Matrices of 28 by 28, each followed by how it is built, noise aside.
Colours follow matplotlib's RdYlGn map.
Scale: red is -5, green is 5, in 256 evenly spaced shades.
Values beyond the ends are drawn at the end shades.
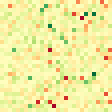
sparse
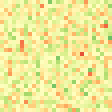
noise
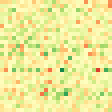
uneven rows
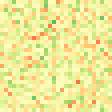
noise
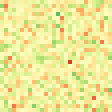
noise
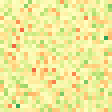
noise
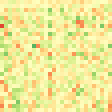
low rank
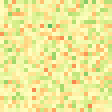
noise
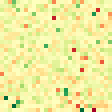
sparse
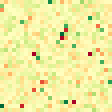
sparse
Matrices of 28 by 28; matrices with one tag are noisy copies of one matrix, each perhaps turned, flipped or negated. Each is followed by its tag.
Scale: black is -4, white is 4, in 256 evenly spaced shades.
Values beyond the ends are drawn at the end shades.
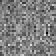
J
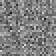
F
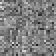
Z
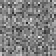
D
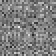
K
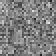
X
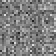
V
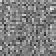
J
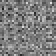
D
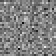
D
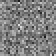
F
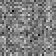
K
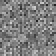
X
